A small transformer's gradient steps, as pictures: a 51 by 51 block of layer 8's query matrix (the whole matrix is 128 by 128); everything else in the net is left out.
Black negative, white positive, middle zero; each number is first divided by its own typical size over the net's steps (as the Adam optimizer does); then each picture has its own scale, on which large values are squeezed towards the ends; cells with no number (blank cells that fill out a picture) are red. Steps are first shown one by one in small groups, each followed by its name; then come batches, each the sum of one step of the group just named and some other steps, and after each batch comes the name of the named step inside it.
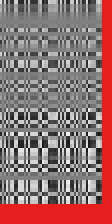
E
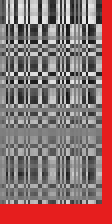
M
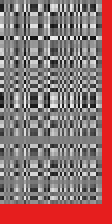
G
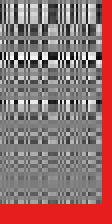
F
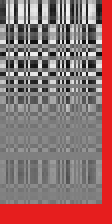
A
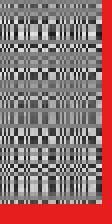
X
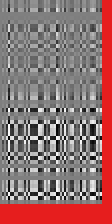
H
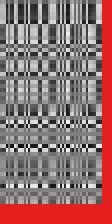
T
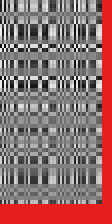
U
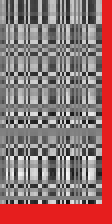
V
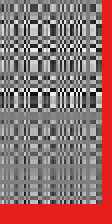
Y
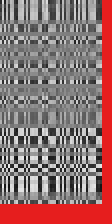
X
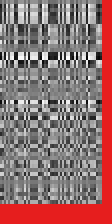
F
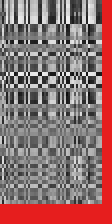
M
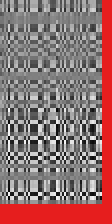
H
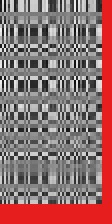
U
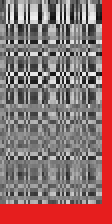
M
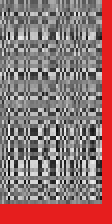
H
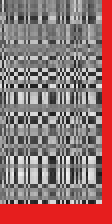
V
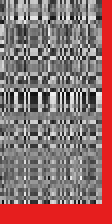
M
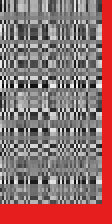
U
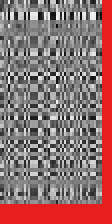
G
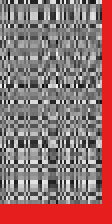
E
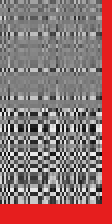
H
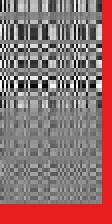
U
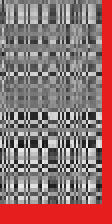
E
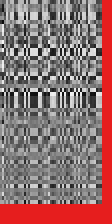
Y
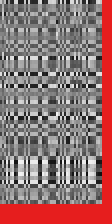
V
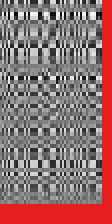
G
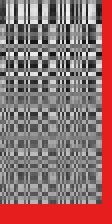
A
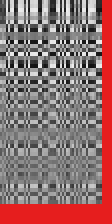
A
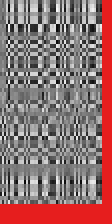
M
